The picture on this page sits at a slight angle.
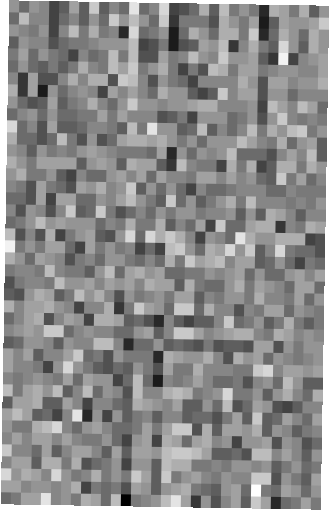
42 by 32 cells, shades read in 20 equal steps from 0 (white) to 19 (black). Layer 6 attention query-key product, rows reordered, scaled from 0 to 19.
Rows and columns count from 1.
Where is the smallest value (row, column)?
41, 26
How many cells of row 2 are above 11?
6
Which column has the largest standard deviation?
13
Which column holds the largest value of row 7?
2
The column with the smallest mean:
1
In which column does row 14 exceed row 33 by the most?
17
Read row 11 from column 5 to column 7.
7 12 12
